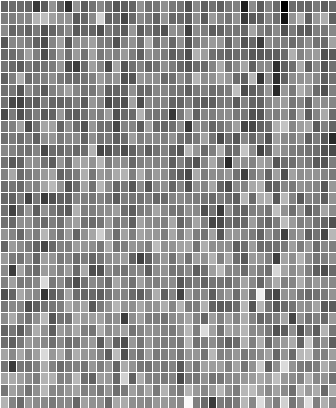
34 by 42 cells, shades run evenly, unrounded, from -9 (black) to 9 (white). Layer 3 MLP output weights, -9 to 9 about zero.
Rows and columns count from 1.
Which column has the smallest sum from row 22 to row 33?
23
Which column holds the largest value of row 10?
18
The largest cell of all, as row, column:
34, 24
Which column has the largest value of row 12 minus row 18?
26
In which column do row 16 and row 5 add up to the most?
25
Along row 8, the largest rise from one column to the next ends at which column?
36
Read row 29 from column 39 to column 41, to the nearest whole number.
5 -1 1
